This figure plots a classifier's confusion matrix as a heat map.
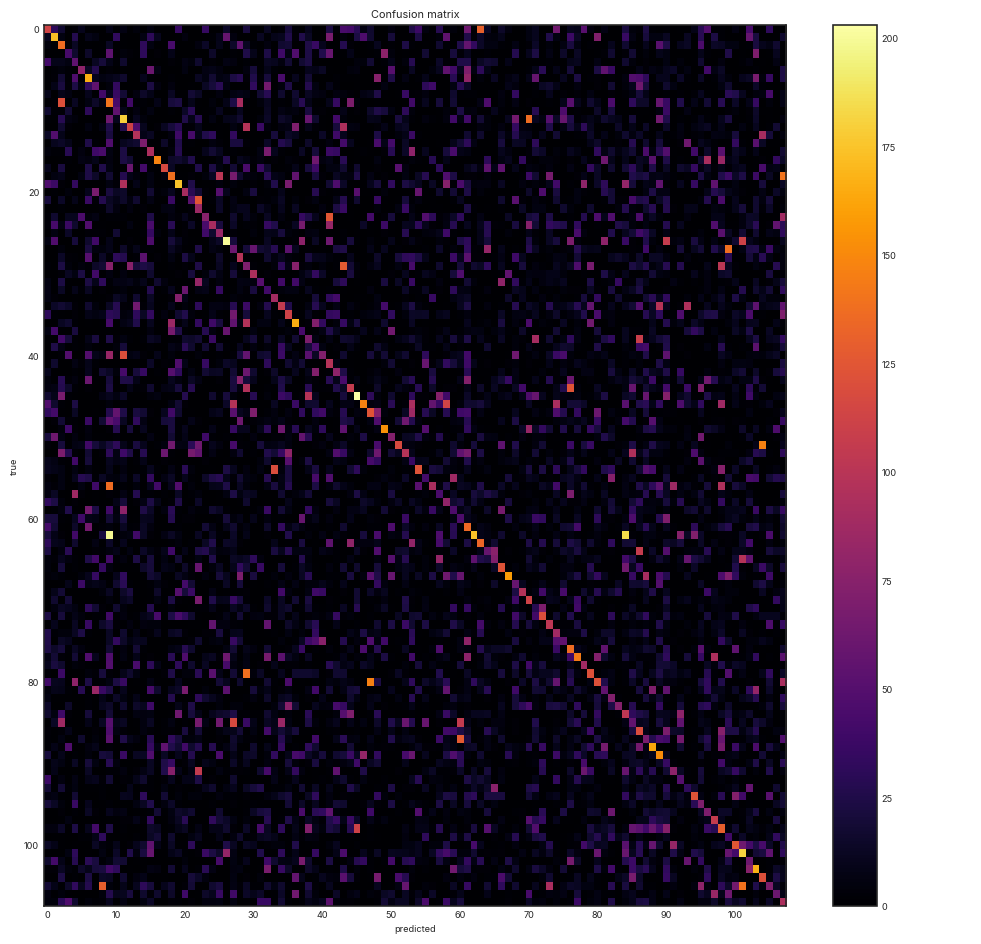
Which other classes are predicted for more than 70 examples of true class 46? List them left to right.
27, 53, 58, 74, 98
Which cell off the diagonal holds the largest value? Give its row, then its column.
62, 9
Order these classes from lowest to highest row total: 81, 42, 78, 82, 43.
82, 78, 42, 43, 81
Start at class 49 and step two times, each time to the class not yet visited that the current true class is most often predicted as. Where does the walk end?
22
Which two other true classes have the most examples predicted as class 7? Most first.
81, 20
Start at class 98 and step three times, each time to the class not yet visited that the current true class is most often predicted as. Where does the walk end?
86
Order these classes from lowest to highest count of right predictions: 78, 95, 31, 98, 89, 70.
31, 95, 78, 70, 98, 89
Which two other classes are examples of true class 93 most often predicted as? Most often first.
65, 102
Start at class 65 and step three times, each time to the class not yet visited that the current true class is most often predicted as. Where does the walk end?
90
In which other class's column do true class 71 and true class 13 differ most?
104
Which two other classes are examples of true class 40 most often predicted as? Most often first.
11, 9
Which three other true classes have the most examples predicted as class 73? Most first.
105, 18, 11
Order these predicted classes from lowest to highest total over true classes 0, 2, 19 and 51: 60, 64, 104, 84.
64, 60, 84, 104
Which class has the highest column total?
9
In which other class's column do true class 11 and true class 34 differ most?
70
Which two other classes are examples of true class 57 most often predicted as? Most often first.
4, 76
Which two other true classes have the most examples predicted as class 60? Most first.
87, 85
